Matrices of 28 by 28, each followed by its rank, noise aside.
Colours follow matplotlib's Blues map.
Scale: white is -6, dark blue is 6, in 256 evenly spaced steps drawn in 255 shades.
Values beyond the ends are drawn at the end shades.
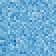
eight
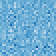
five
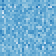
seven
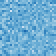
five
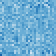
six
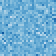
seven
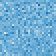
six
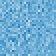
six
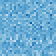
five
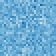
seven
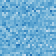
six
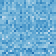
five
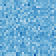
eight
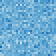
eight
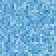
six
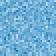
seven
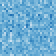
six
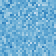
seven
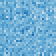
eight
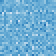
five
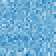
seven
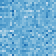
five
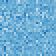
eight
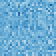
five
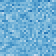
seven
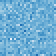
eight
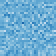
five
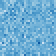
six
